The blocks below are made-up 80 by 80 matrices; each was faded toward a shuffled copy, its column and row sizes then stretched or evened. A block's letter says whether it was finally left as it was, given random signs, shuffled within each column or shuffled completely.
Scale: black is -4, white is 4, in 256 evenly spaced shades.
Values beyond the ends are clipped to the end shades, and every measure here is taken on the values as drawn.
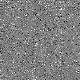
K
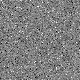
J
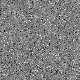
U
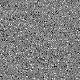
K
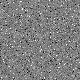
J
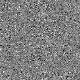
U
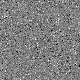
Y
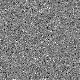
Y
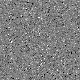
Y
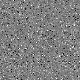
K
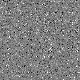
U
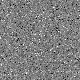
J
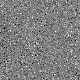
Y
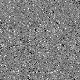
K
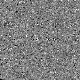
K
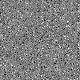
Y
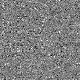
K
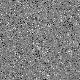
Y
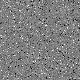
Y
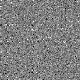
K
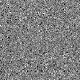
K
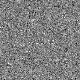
U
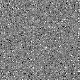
K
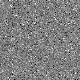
U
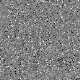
U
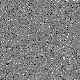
K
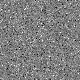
J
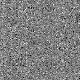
K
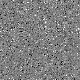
K
